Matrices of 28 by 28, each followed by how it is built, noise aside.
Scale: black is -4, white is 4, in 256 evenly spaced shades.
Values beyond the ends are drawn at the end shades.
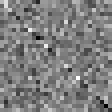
diagonal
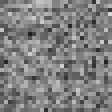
blocks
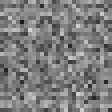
blocks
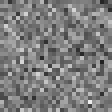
Toeplitz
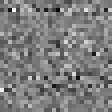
uneven rows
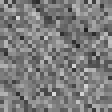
Toeplitz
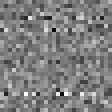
uneven rows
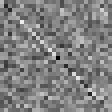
diagonal
